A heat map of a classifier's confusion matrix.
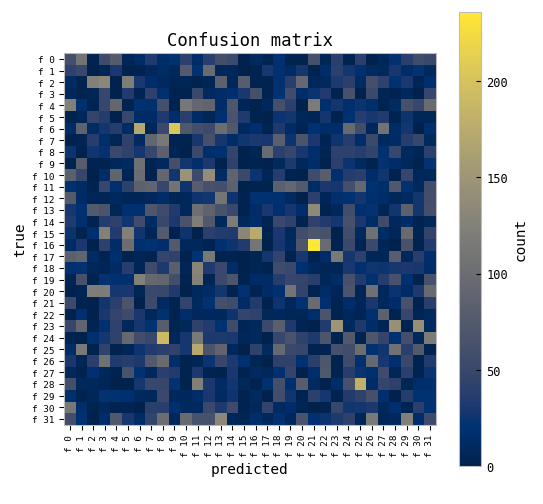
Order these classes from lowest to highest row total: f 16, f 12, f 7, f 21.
f 12, f 21, f 7, f 16
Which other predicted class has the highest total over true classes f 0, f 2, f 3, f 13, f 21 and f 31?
f 29
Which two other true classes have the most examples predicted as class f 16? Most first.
f 15, f 3
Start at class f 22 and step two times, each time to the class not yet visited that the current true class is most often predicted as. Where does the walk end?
f 5
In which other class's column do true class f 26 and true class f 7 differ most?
f 3
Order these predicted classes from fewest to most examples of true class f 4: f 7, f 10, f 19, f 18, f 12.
f 7, f 19, f 18, f 12, f 10
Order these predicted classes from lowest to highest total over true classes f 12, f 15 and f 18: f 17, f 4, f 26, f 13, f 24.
f 17, f 4, f 24, f 26, f 13
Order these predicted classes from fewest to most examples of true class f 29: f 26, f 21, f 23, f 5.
f 23, f 5, f 21, f 26
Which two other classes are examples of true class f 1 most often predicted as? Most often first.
f 12, f 10
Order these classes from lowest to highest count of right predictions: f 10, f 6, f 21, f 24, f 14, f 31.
f 31, f 24, f 21, f 14, f 10, f 6
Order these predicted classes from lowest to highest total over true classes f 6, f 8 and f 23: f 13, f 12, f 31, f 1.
f 31, f 12, f 13, f 1
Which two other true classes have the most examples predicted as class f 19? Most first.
f 20, f 11
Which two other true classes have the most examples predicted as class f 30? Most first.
f 23, f 25
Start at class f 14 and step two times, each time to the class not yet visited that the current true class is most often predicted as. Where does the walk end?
f 9
